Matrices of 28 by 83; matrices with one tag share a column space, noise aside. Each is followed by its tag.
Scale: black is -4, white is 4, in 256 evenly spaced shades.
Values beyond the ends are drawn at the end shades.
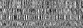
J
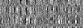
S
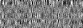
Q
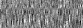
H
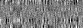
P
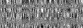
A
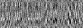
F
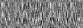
F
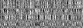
J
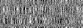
S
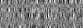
A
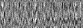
F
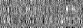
S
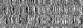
S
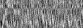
H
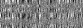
A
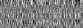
Q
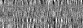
P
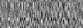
F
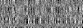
S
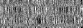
S
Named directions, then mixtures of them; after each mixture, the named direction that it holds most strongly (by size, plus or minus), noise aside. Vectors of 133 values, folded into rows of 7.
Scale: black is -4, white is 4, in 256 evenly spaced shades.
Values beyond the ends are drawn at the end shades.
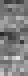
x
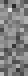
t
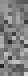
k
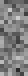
t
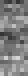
x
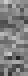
x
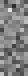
t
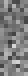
t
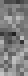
x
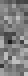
k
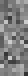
k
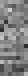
x
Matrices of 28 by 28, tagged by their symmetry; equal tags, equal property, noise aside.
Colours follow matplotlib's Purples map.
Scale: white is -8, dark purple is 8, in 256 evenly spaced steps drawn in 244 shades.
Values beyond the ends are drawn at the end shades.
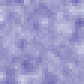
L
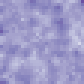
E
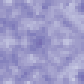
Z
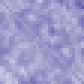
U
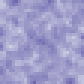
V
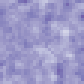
E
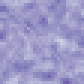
E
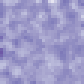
L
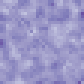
E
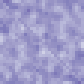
V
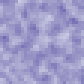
U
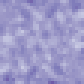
V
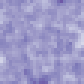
L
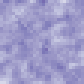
E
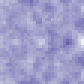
Z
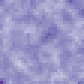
U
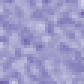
L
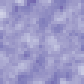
V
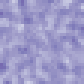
L
